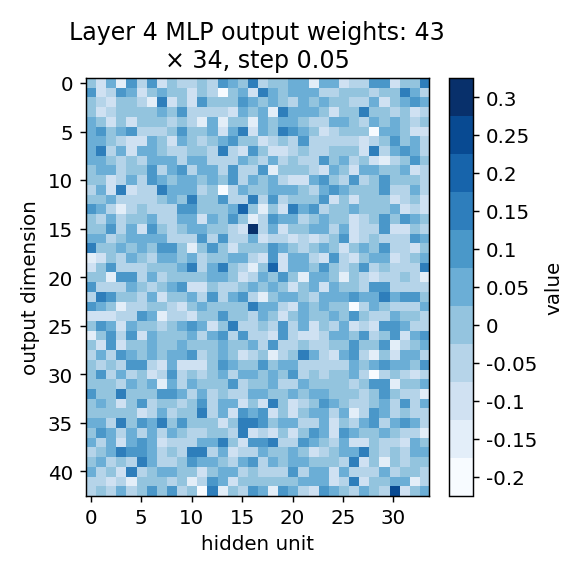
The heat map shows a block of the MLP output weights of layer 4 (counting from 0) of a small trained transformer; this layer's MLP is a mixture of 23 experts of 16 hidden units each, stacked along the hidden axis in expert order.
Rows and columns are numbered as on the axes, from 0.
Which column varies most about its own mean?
16
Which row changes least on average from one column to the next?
32
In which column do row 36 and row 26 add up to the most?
15
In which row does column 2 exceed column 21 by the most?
26
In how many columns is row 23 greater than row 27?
10
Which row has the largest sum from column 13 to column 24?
37
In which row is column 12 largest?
42
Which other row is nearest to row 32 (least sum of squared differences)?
17
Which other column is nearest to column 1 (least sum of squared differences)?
25
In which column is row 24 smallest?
7
